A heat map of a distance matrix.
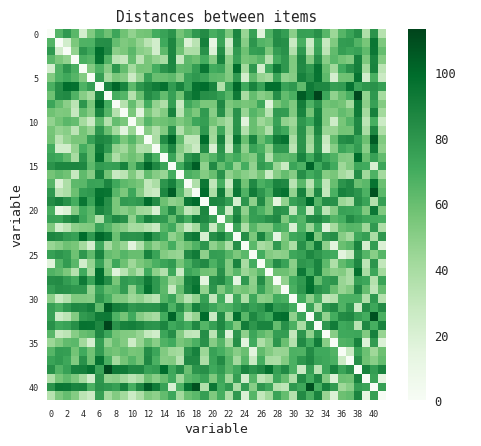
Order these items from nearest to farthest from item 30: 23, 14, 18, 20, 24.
20, 24, 18, 14, 23
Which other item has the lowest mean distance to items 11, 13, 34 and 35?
22
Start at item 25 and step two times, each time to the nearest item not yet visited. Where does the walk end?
37
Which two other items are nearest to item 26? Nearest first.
0, 4
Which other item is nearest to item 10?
24
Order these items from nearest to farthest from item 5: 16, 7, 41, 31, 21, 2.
41, 7, 16, 21, 2, 31
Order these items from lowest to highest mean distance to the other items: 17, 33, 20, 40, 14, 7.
20, 17, 14, 7, 40, 33
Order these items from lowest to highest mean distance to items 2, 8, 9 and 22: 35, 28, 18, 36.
18, 35, 36, 28
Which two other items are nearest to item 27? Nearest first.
8, 16
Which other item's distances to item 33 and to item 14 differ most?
38
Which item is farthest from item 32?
40
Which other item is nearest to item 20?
1
